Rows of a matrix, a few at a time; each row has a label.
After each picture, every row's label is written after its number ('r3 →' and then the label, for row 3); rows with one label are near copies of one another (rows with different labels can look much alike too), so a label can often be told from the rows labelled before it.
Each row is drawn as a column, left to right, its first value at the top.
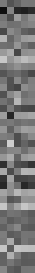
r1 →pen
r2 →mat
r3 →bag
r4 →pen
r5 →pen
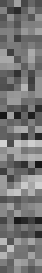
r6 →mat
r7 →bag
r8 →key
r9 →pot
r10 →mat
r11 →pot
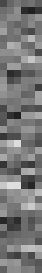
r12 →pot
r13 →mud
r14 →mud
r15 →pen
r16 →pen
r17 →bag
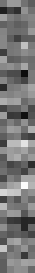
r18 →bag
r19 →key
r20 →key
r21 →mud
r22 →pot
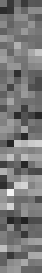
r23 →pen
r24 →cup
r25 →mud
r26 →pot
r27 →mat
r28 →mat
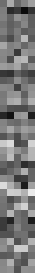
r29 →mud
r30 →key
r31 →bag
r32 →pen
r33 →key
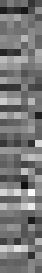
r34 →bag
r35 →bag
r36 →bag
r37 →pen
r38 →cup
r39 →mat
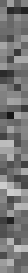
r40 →mud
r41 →key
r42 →bag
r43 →pen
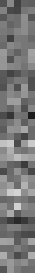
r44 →mat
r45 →key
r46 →cup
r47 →pot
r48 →mat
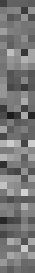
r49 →pot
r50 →mat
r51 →mat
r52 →bag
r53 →mat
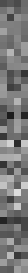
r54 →pot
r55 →mat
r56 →cup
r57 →mud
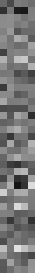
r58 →bag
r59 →pot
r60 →pen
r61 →pen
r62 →mud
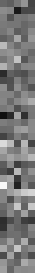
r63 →mud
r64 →mat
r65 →pen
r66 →key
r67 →cup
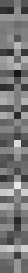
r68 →bag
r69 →bag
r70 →mud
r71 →bag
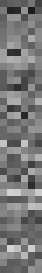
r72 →mat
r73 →bag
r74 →bag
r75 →mat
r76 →pen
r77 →cup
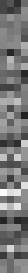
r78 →cup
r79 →bag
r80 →cup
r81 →mud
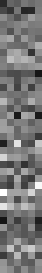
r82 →cup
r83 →pen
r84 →mat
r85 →pen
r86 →bag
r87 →mud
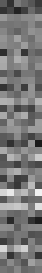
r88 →bag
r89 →cup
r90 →pen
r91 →bag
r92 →pot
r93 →cup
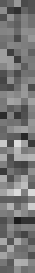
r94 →mat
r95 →bag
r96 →key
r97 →pot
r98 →cup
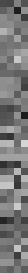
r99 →pot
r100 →pot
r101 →pen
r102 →mat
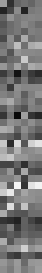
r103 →key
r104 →cup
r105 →mud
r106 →pen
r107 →mud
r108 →mud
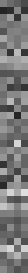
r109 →pen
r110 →bag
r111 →mat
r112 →bag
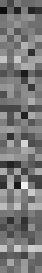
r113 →pen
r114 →pot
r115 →pen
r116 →mud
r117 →bag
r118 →pen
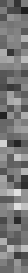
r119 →mat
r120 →bag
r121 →cup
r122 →pen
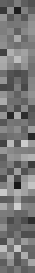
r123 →bag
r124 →mat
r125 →pen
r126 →mat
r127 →pot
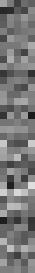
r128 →key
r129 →pen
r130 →cup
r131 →bag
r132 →mud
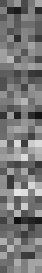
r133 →mat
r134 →pen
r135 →key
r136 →cup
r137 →mud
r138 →key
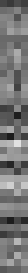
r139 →pot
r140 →pot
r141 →mat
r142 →pot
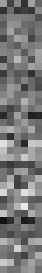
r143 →key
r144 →pot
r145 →pen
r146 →cup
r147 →key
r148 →mat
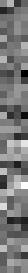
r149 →pen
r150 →key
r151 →pot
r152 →mud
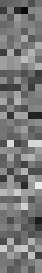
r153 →bag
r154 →mat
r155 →bag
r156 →pen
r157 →mat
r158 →mud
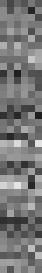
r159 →mud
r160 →pot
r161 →mud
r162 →pot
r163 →pen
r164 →mat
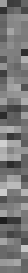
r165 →key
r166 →pot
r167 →pot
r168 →bag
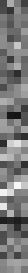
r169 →cup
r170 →key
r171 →mud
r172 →pot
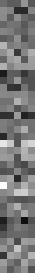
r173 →mud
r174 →mat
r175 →bag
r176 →key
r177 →mat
